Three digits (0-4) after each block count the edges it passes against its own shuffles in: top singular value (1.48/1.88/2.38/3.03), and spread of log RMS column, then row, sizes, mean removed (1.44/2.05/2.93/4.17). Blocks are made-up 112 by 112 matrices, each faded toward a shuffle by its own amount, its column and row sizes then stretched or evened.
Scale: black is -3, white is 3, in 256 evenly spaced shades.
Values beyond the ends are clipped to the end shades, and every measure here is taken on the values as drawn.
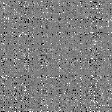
0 3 3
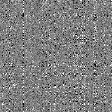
2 3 2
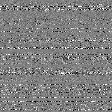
0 0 4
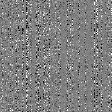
1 4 0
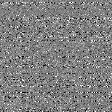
2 0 3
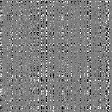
4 4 2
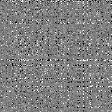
2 3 3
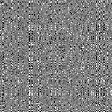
4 3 1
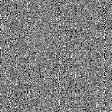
2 3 0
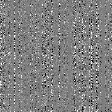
1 4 1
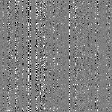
1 4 1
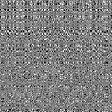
4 1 3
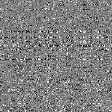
2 1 3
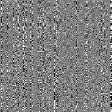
3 4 1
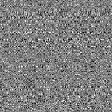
3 0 3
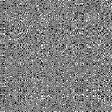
3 2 2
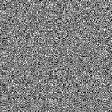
3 1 2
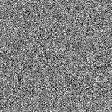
2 0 0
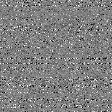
1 0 3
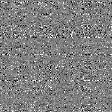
2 2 3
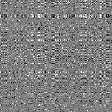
4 2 3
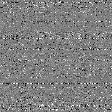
2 0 3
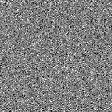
2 0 1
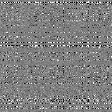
3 2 4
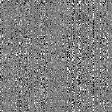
1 4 2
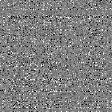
2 2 3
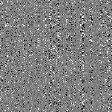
2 3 1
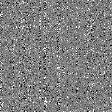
0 3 1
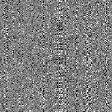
3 3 0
